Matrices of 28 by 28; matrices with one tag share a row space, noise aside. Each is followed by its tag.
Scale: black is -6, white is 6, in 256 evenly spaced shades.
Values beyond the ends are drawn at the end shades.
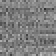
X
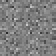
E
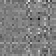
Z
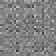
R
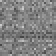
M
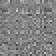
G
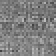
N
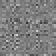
E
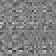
M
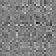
G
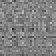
M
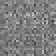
R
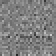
G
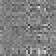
Z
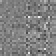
Z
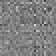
G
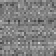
N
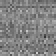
X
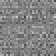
N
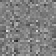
E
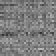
N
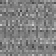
X
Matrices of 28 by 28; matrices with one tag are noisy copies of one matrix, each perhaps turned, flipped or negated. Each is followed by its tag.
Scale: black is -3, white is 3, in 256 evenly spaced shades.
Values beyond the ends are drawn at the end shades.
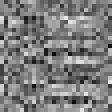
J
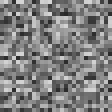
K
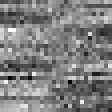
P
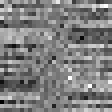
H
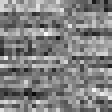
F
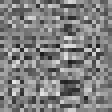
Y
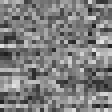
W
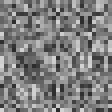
K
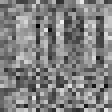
J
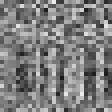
J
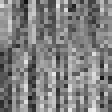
F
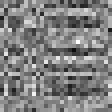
J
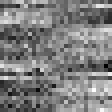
P
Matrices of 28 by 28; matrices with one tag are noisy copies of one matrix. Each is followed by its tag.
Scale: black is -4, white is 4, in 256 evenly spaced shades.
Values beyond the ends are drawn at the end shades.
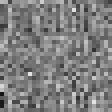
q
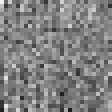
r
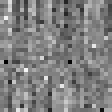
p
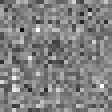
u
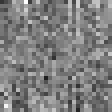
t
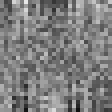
t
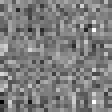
q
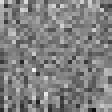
r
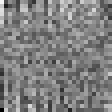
r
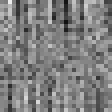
p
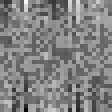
t
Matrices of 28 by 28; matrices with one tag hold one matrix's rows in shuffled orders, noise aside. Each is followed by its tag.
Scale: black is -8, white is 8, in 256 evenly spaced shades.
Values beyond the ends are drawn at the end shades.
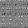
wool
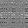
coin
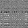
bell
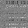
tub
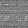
bell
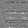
tub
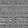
wool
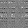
coin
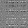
tub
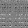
wool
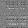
tub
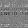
bell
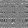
coin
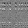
wool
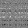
wool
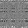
coin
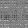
bell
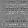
tub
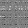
wool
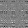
coin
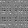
wool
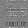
tub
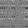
coin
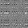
bell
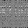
wool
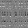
wool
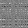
wool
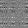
coin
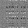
tub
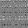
wool
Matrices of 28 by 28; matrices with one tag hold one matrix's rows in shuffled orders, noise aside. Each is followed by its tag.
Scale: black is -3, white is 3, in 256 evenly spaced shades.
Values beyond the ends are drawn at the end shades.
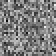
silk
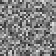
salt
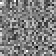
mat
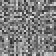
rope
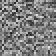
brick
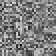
brick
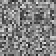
salt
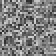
brick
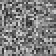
brick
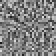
mat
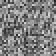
silk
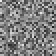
mat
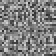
rope
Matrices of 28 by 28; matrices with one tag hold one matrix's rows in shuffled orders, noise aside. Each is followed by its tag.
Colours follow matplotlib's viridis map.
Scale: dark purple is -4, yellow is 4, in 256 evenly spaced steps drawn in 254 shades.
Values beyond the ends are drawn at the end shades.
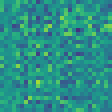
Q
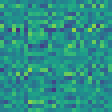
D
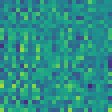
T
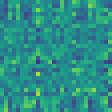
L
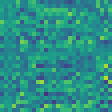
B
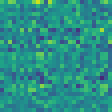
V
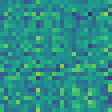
L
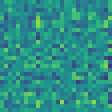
L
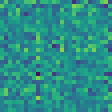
L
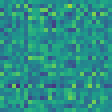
D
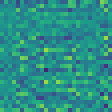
B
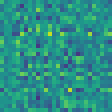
Q
